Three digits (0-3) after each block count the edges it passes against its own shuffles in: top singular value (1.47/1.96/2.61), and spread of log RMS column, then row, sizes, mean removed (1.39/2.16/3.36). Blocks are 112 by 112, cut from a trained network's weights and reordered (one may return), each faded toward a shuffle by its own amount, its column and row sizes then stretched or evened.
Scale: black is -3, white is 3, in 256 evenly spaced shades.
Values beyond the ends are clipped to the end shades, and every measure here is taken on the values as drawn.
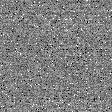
0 0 0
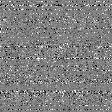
1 0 3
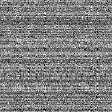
3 2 0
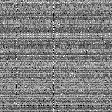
3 1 1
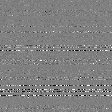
2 0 3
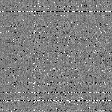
2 1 2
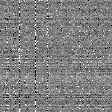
2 2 0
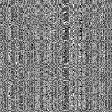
3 2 0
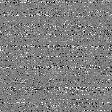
0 0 3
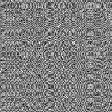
3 1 0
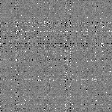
1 2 2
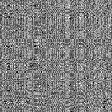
3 0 1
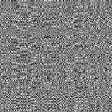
3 0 3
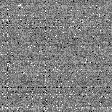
1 1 1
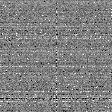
2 1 2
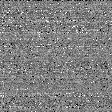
1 0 2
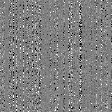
1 3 0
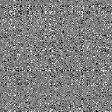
2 2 2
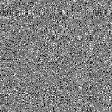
2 1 1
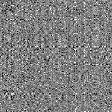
2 1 1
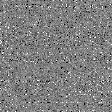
0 1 2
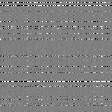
3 0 3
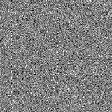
2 1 0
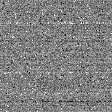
1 1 1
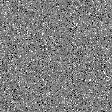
1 1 0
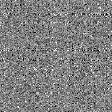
1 1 2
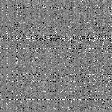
2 2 2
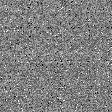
0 1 0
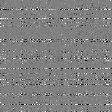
2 2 3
